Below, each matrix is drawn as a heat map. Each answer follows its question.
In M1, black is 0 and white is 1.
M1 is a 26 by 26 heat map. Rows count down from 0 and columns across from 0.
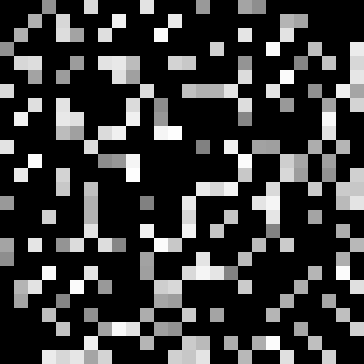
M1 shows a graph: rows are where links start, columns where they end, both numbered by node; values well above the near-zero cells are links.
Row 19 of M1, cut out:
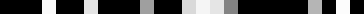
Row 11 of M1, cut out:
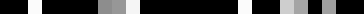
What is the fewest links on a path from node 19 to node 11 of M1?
4
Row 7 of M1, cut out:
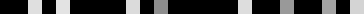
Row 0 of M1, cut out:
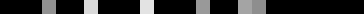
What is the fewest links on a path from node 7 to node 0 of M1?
2
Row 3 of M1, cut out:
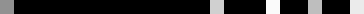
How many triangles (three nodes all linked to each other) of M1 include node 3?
3
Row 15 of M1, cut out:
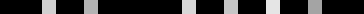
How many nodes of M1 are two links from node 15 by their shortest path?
6
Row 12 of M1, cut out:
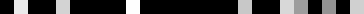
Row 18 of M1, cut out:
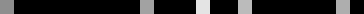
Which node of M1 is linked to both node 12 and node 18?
node 17
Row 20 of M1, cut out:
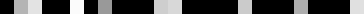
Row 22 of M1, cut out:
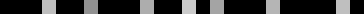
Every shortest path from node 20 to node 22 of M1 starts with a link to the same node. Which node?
node 25
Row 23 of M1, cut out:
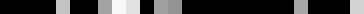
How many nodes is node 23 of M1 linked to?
8
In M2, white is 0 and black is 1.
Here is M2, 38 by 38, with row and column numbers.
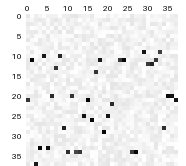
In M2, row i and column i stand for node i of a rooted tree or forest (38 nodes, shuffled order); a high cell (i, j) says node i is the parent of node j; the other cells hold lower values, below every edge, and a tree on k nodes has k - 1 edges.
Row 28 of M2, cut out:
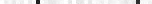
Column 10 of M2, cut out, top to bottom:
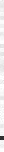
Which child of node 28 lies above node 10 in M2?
34
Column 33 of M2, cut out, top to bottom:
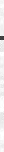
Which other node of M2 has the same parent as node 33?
29
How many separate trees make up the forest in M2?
3
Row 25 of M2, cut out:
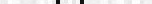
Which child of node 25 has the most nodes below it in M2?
20
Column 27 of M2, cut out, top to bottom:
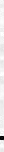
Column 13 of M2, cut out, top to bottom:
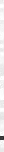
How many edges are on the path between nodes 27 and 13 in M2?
2
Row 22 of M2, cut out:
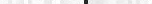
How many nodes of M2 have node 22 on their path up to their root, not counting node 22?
5
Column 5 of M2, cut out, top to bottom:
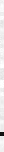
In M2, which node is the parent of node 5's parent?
9
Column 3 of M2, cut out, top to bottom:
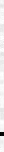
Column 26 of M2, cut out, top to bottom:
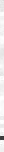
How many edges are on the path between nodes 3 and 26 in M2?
5
